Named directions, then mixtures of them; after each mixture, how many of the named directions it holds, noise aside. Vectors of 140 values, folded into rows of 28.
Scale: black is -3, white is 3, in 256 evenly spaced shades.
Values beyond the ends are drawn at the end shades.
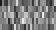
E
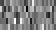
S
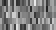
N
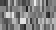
three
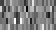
one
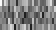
one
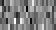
one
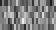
one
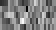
three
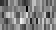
three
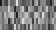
one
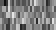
two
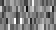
one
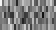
one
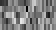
three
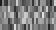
one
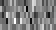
two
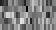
three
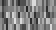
two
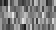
two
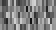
two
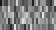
one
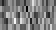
two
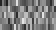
one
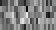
three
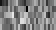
three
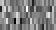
one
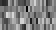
three
